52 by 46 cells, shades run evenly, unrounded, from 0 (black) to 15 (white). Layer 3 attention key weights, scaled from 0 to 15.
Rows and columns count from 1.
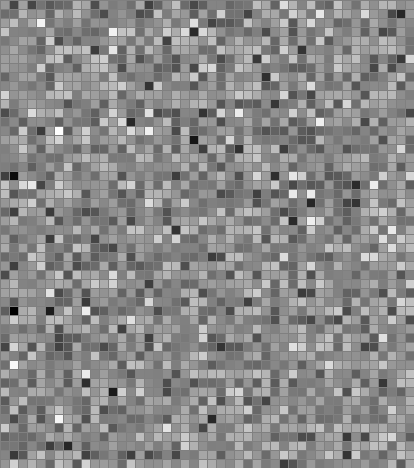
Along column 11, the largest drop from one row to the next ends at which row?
27
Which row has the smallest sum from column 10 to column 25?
51
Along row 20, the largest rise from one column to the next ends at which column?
3
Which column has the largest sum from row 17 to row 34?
44
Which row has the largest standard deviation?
35
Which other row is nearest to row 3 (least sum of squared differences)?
40
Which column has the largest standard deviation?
2
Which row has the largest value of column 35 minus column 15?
25
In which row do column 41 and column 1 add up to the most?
48
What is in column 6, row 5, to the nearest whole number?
12
